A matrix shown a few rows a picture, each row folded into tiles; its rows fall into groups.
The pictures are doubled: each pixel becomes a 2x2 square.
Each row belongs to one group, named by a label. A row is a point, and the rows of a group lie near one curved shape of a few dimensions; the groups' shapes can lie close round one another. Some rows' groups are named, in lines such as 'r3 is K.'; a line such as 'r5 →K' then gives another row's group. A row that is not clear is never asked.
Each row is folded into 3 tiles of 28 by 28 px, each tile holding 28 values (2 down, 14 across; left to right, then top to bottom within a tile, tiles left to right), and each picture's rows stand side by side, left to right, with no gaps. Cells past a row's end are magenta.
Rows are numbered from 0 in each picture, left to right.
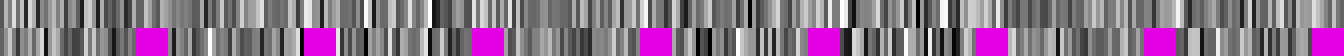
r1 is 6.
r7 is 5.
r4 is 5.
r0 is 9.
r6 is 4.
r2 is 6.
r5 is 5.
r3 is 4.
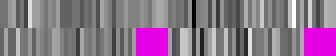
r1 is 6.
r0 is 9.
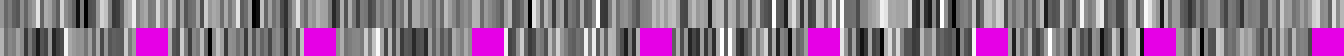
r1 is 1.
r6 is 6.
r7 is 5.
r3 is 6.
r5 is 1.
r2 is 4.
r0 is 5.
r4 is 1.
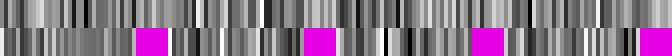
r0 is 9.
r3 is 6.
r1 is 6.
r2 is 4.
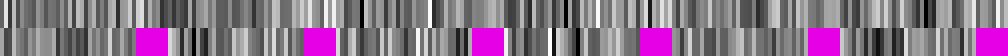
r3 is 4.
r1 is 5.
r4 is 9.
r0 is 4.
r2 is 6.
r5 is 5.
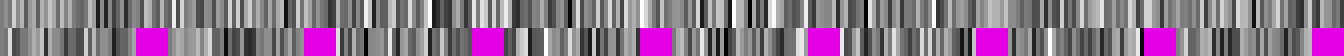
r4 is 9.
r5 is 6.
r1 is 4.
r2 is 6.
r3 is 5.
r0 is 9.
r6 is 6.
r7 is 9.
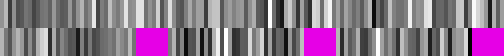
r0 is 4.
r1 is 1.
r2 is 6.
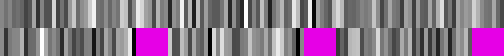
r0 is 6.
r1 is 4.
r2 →5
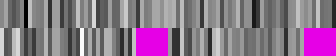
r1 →1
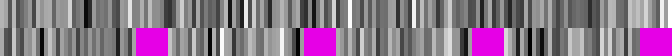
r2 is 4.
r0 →1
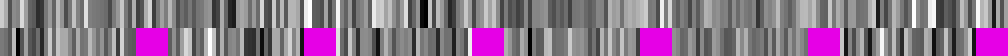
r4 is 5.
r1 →5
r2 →1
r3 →5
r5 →6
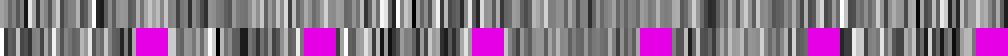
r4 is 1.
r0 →6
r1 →4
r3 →9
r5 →5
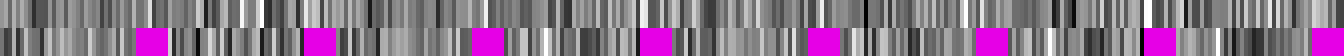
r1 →6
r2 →1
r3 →5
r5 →6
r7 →4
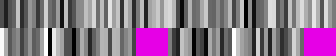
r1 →5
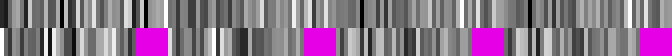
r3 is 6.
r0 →4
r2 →6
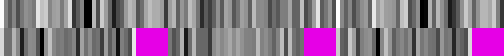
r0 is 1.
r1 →1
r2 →1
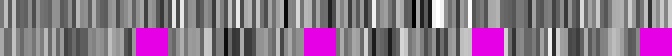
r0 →4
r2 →9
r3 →4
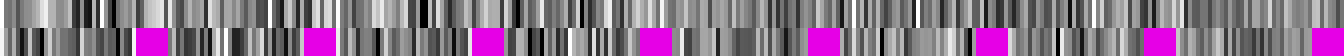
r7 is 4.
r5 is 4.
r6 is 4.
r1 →1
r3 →5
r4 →9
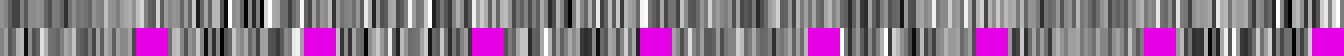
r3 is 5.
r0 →5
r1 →9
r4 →9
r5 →4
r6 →1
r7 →1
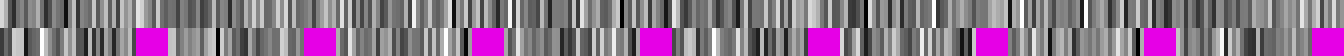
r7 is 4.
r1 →4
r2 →4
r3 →4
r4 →5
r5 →6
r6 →4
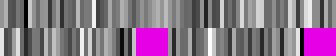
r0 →6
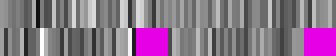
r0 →6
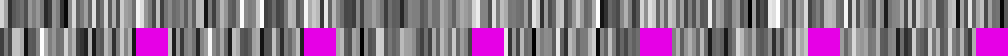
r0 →5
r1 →6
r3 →6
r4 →9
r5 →4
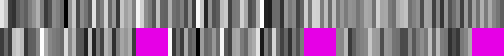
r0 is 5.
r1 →6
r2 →9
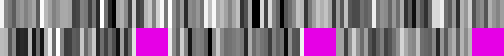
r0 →1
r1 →1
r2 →9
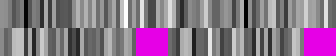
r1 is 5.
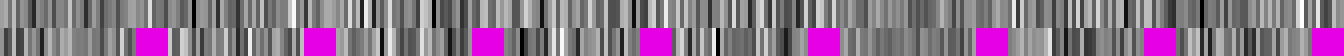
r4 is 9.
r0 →1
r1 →6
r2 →9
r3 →1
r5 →9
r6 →4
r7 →6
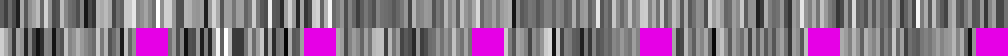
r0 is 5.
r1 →1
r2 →4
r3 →4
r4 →1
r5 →4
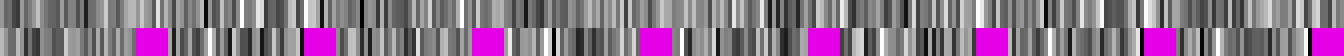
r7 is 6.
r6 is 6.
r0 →5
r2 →6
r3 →4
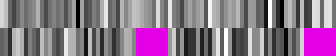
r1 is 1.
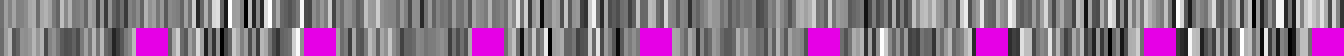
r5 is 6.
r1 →9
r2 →9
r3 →9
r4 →5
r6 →5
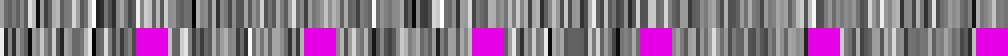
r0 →6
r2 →9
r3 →9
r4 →5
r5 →9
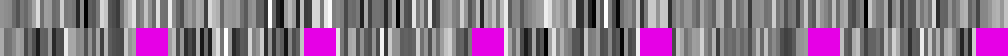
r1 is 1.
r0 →5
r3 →1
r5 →6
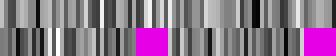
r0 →1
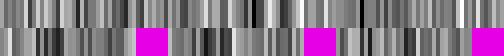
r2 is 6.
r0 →9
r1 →5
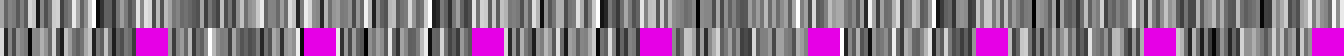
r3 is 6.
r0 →6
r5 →6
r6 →6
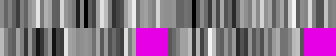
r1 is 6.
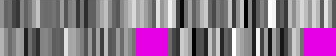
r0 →5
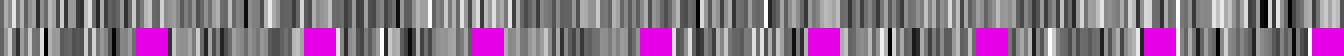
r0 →9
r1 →9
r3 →4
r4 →6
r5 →4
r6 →6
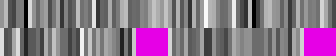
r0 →6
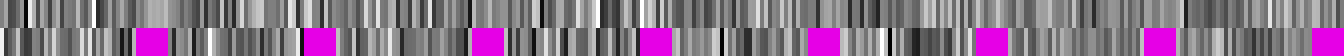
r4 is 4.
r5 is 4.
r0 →6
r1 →6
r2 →9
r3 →6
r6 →9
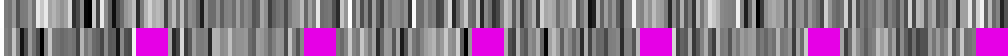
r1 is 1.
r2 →4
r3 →1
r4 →9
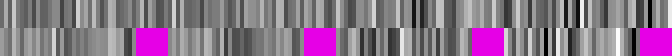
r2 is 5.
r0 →4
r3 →4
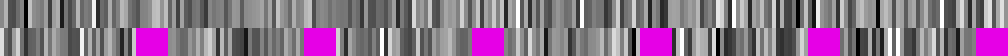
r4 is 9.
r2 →4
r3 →4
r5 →1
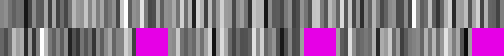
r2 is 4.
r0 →6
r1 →9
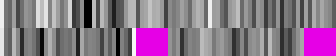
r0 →1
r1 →9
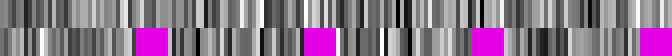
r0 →6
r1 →6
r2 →4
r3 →5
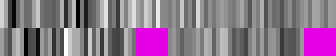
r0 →5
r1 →9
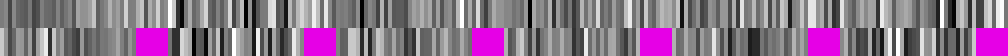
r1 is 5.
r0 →4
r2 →6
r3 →6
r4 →4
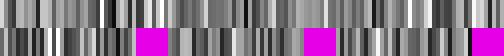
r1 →5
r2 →6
